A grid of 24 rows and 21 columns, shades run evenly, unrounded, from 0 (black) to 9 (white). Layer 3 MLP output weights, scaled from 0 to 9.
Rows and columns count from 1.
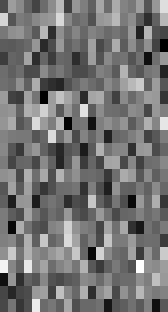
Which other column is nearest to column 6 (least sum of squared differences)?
11
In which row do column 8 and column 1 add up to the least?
22
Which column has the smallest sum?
3
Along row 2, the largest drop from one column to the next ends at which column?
2
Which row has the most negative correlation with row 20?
16
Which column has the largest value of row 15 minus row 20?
12
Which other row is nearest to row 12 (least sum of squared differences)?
17
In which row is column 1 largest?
21
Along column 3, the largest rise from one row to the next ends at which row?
18
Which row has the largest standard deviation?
10
